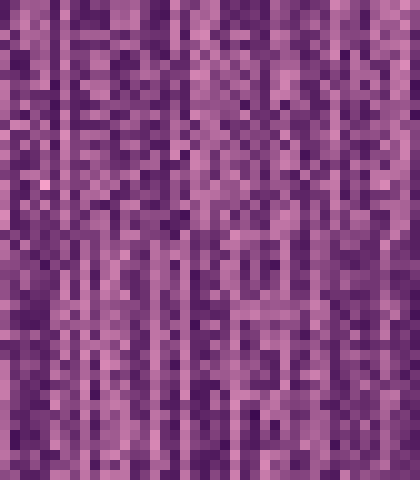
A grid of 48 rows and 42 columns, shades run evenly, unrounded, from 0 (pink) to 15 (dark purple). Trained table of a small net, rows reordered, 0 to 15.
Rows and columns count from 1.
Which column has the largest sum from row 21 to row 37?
42
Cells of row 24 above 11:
11
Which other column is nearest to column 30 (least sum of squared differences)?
15
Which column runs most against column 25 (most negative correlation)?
13
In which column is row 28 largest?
20
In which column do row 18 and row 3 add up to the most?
37
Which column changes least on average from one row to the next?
34
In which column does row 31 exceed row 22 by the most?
21
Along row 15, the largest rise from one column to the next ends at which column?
6
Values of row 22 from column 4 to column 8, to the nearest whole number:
8 12 9 4 10
